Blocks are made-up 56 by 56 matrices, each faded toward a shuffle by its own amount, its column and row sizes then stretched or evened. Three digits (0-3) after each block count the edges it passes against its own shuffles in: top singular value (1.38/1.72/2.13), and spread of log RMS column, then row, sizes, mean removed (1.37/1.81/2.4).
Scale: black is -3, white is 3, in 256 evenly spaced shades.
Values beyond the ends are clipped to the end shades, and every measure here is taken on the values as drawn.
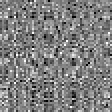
3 2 1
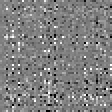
0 3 3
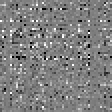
0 3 3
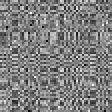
3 1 2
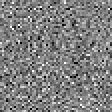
3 0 1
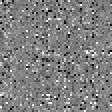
0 2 1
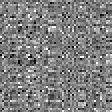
3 2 2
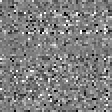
0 2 3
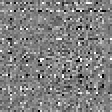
1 3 3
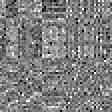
3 0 1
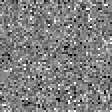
0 1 1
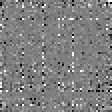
0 3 3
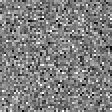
1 0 0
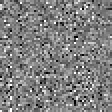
0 2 1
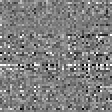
2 2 3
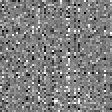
2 3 1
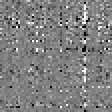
2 3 3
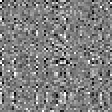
3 3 1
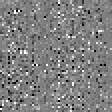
1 3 1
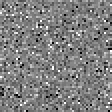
0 0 0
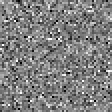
1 1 1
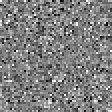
1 0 1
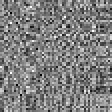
3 1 1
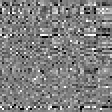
3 0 3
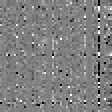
3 3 1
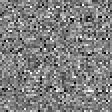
2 0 2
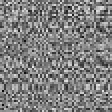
3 0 2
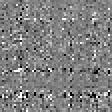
2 3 3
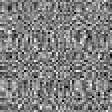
3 1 1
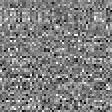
3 0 2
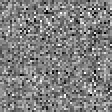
1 2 1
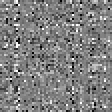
2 3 2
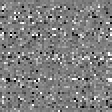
0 1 3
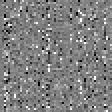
2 3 0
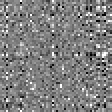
3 3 2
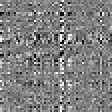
3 3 3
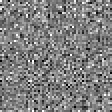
2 1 1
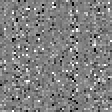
0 3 0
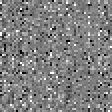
2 2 0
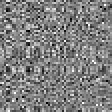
3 2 1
